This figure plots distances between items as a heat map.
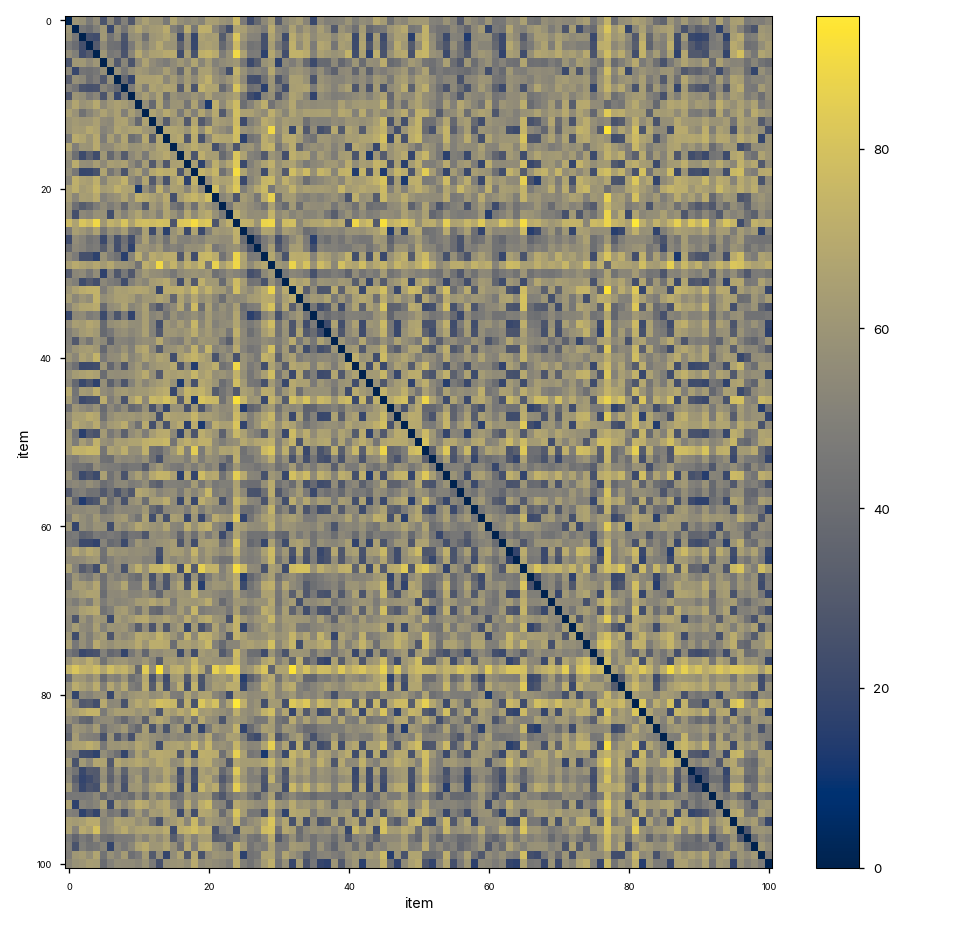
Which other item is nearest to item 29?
77
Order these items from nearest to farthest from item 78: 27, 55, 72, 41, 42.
72, 55, 27, 42, 41
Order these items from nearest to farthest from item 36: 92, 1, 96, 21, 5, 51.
51, 5, 92, 21, 96, 1
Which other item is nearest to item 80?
60
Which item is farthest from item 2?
24
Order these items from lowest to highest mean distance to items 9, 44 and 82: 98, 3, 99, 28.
99, 98, 3, 28
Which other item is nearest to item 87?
28
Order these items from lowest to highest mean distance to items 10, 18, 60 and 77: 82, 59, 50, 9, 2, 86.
2, 59, 9, 50, 82, 86
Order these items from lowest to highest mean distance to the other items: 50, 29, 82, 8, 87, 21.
8, 87, 82, 21, 50, 29
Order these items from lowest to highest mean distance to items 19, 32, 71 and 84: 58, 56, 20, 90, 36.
58, 36, 56, 90, 20
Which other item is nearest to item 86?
63
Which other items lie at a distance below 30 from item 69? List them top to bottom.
33, 50, 74
